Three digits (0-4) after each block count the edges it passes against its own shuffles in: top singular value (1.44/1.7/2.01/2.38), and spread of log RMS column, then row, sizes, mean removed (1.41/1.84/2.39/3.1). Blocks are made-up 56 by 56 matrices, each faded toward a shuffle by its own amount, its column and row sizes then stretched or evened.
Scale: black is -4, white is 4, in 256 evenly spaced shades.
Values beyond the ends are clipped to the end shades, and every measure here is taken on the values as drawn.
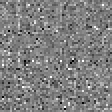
2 0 1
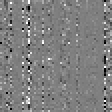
3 4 0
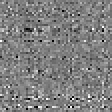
3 1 3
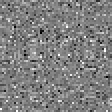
2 0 1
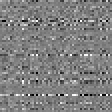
4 1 4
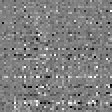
2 2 3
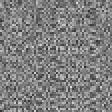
4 0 2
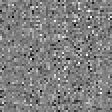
0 3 0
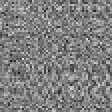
3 1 0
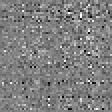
0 2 3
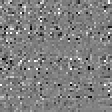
0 2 3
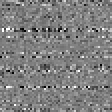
3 0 4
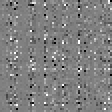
1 4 2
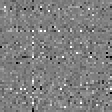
1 1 2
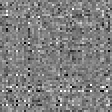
3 2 3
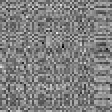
4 0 1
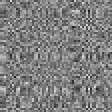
4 2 2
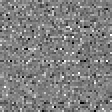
1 0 2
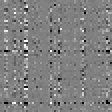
4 4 2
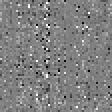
0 3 0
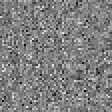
2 0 0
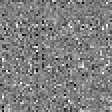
0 2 2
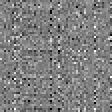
3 3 1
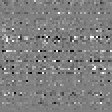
1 1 4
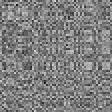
4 0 2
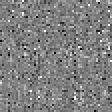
1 1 2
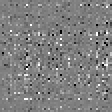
0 3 3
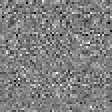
3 0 2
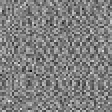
4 0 0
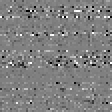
0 0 4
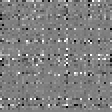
1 3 4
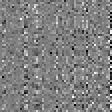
4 3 0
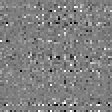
2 2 3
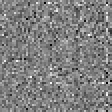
2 1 1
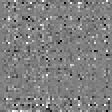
0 2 3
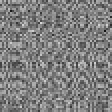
4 1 2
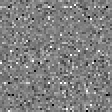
1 1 1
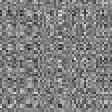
4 3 3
